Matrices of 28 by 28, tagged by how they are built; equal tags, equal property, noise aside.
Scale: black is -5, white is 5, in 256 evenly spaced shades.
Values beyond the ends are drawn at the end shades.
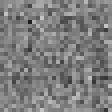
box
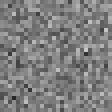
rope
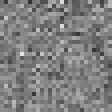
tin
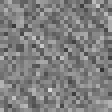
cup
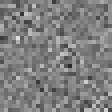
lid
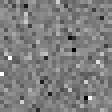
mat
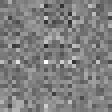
tin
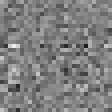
tin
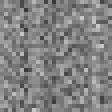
rope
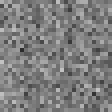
rope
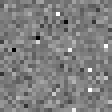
mat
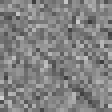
cup
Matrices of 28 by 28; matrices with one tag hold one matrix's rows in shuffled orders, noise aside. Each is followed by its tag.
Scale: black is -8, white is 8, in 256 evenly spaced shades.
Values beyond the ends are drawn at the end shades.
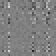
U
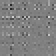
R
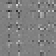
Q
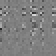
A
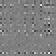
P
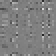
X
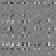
R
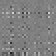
R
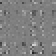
A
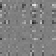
A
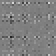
R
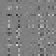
Q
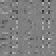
X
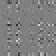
Q
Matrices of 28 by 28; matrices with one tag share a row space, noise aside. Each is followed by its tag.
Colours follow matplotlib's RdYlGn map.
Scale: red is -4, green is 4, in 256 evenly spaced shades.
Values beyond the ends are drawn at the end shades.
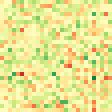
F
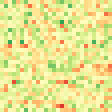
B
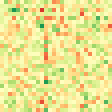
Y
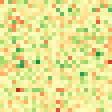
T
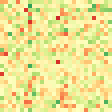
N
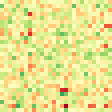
N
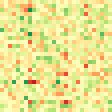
N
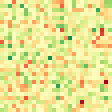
B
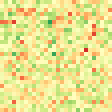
F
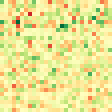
N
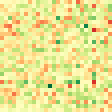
F
